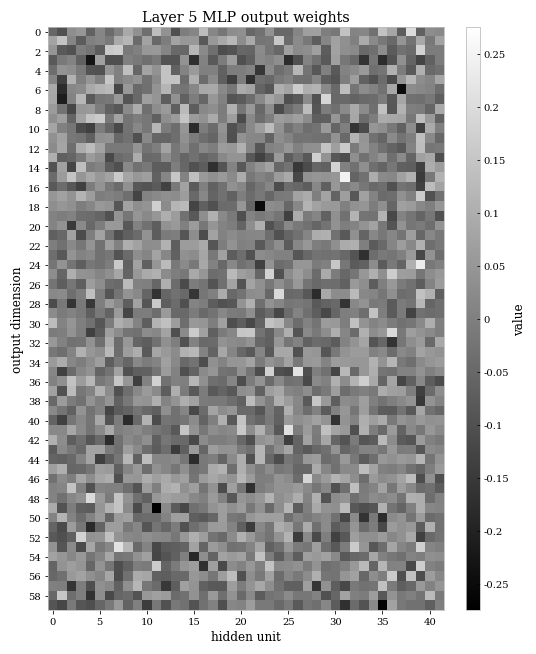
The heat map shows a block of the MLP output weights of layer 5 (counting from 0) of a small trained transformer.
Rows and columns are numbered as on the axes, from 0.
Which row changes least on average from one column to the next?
34
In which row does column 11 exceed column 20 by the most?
36
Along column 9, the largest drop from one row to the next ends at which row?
58
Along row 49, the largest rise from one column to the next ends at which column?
12
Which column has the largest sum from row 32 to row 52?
25
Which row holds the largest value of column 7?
53
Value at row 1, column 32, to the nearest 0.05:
0
